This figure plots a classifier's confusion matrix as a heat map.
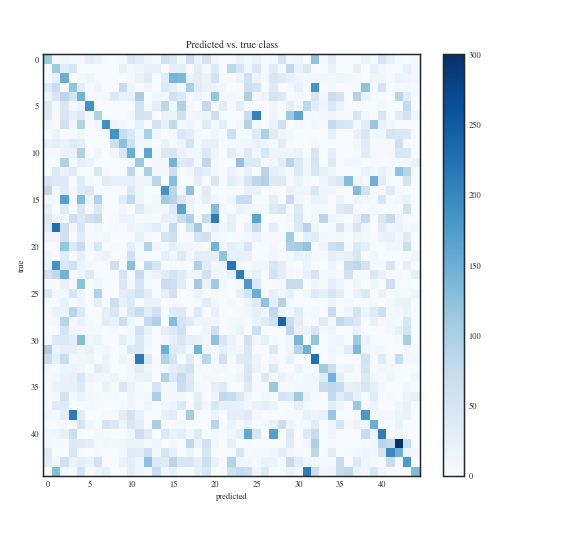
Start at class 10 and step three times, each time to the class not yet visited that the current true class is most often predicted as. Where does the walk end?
41
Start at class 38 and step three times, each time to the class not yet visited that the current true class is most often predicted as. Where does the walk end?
11
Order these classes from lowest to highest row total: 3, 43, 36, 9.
9, 36, 3, 43
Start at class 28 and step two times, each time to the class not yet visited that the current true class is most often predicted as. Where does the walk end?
2
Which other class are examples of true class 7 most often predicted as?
39
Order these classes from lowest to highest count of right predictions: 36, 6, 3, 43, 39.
36, 6, 3, 39, 43
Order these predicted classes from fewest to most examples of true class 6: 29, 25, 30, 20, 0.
0, 20, 29, 30, 25
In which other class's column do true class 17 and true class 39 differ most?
25
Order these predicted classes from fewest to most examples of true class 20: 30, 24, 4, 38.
38, 24, 4, 30
